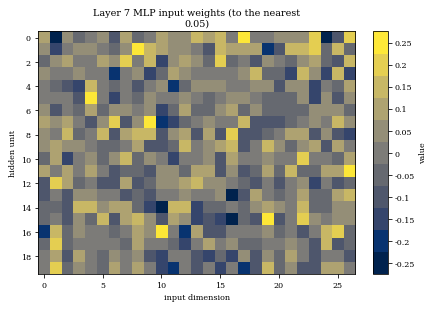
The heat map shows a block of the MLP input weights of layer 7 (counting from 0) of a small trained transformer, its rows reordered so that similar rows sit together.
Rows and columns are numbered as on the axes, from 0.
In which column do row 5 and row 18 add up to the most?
4
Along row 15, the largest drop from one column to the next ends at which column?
20
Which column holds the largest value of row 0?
17
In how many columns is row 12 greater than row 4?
7
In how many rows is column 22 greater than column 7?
11
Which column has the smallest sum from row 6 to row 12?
10
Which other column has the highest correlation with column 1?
24
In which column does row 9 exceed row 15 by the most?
16
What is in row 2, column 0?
-0.05
